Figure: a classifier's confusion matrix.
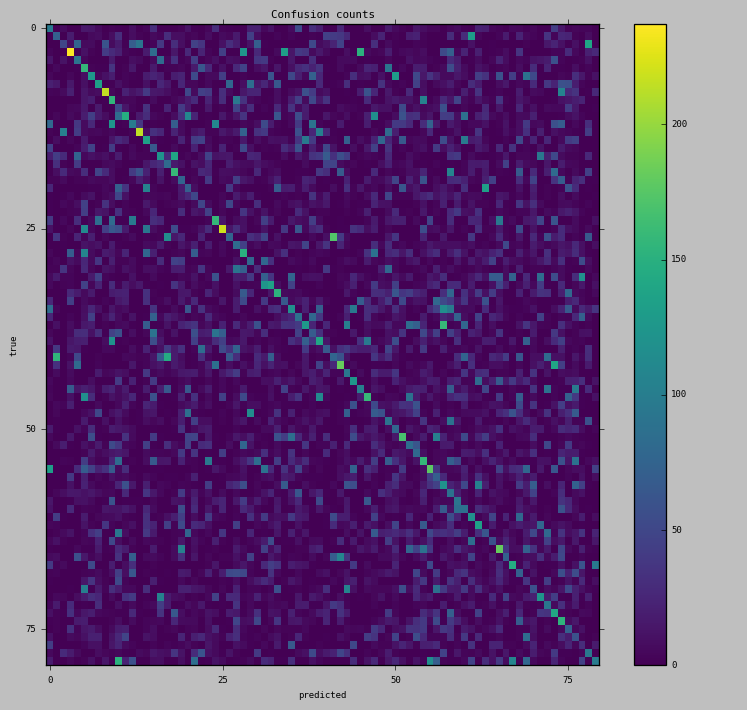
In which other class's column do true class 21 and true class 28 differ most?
5
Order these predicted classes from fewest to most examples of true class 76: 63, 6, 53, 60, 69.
63, 6, 60, 53, 69
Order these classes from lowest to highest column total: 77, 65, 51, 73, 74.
77, 51, 73, 65, 74
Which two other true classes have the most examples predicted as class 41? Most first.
26, 66
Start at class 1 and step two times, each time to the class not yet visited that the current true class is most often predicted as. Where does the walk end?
68
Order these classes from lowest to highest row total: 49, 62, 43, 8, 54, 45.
49, 43, 62, 45, 8, 54
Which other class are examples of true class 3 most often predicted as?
45
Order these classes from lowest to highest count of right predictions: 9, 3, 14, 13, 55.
14, 9, 55, 13, 3
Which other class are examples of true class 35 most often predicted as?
57
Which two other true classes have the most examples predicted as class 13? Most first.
2, 18
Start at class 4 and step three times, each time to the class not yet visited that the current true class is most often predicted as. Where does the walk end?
58
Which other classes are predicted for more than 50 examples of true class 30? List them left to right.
27, 28, 49
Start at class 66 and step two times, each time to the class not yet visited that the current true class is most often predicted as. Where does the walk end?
73
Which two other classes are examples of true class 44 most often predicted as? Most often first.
62, 65
